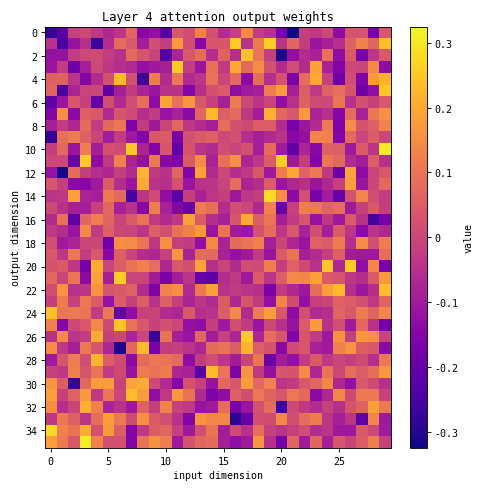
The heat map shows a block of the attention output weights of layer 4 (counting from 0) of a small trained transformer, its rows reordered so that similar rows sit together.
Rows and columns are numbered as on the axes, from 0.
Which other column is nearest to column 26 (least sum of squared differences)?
15
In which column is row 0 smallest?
21
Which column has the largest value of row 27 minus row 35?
17
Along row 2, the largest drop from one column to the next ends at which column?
20
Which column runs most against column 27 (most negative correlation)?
13
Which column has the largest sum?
29
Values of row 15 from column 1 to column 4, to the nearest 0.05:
-0.05 -0.1 -0.1 0
